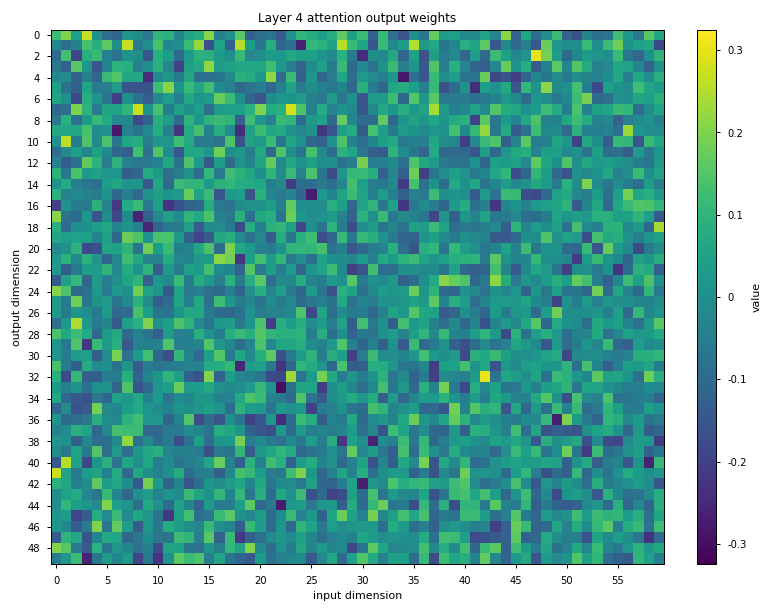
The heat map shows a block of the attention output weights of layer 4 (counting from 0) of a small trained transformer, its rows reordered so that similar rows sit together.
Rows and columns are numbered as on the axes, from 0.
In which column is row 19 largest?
7
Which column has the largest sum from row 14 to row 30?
20
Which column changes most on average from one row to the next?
2
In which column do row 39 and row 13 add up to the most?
29
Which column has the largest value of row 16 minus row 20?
57
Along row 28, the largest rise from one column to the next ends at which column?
45
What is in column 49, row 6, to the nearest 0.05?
-0.05
